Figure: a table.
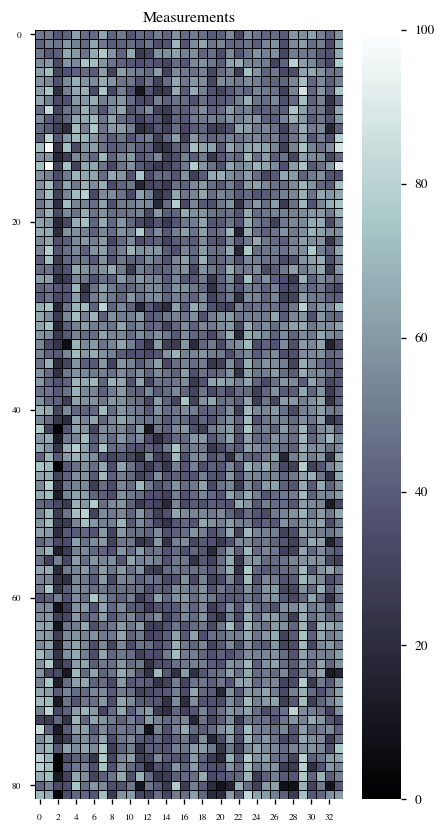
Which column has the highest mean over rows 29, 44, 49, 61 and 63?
29
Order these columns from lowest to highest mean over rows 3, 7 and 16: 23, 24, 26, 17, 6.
26, 17, 24, 23, 6
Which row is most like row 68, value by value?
33
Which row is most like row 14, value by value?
12
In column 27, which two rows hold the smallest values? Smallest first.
80, 45
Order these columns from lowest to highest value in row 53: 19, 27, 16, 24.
27, 19, 16, 24
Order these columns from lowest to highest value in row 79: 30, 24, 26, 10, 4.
24, 10, 30, 26, 4
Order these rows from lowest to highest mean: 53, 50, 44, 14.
50, 53, 44, 14
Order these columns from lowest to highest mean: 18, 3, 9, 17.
3, 17, 18, 9
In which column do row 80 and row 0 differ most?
28
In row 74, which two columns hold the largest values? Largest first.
0, 23
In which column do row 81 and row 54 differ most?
32
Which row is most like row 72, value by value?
8
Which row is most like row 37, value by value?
15
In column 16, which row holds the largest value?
39
